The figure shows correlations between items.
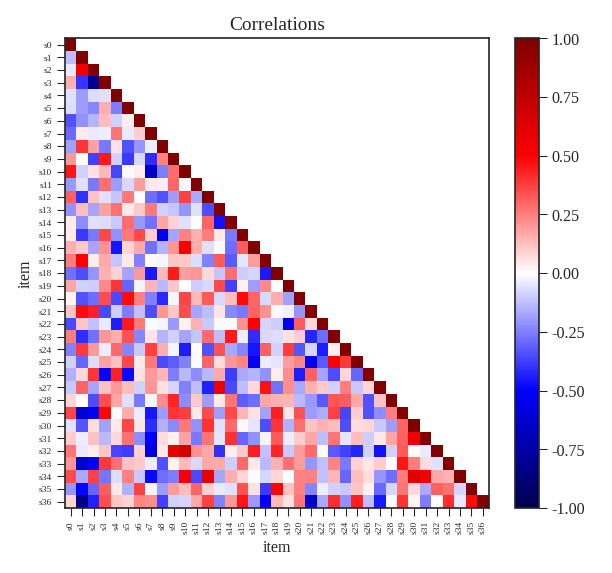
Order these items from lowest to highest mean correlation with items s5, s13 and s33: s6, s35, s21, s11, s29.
s21, s11, s35, s6, s29
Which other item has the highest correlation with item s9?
s32
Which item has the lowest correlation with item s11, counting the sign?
s34
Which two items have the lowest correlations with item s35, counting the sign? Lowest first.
s1, s17
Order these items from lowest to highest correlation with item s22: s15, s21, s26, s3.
s26, s3, s21, s15
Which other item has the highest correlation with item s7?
s24
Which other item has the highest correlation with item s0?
s10
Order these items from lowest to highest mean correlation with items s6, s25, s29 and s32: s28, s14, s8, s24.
s8, s24, s28, s14
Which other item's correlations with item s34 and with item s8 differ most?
s12
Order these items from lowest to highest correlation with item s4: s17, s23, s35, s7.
s17, s35, s23, s7
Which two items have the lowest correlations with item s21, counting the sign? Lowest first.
s36, s25
